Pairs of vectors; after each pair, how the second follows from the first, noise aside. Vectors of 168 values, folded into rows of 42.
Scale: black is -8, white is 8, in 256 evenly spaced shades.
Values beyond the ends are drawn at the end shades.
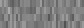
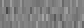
wrapped around, partly zeroed.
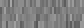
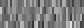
negated, scaled up.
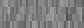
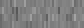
reversed, partly zeroed.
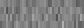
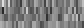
reversed, negated, scaled up.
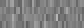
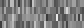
scaled up.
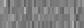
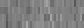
wrapped around, negated, partly zeroed.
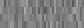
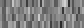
wrapped around, scaled up.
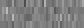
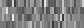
scaled up.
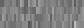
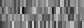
wrapped around, negated, scaled up.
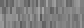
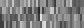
negated, scaled up.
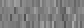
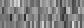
scaled up.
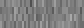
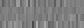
wrapped around, partly zeroed.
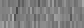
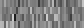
scaled up.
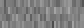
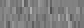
wrapped around, negated, partly zeroed.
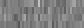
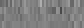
wrapped around, negated, partly zeroed.
